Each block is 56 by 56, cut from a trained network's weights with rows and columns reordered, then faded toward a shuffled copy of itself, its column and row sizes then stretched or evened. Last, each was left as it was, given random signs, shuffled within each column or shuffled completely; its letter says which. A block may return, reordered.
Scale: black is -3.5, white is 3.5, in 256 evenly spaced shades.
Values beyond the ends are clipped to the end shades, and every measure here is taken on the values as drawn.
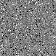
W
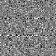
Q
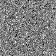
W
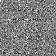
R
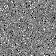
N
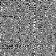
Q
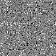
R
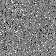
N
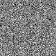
R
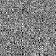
Q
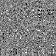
Q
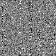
W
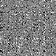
Q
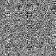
Q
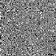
Q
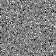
W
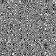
Q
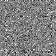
R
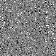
W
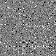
Q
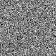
W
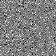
W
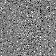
W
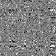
Q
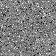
N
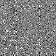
R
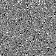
W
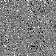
R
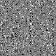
R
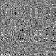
Q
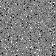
W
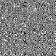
Q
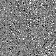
W
